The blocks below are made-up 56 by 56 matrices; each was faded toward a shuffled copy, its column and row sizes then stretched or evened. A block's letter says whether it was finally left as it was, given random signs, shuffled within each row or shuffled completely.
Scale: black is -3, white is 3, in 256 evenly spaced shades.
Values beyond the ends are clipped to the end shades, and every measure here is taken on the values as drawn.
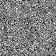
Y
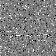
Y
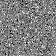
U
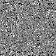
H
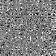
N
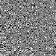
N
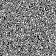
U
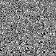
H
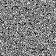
U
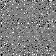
H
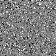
Y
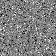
U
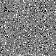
H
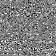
Y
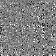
H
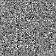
H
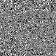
H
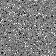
U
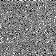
Y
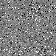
Y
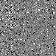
H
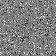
U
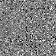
H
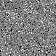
U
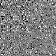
N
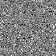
Y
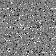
Y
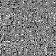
N
